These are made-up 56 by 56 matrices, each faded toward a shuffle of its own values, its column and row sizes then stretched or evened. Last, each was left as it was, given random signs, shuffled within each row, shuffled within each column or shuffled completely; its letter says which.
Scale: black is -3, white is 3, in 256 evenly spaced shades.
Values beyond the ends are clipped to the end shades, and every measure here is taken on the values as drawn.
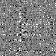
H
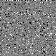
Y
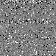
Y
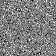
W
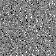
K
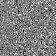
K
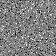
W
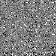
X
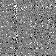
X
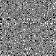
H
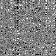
H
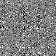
X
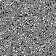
W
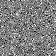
W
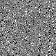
K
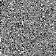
K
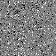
K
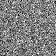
W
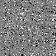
X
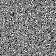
W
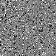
K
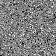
W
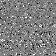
Y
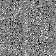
K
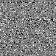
Y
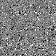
Y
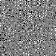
H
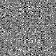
H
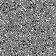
W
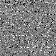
Y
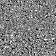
Y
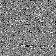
Y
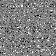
Y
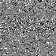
Y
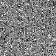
K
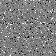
Y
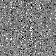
K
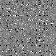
H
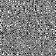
X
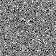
Y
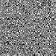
H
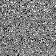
Y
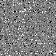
Y
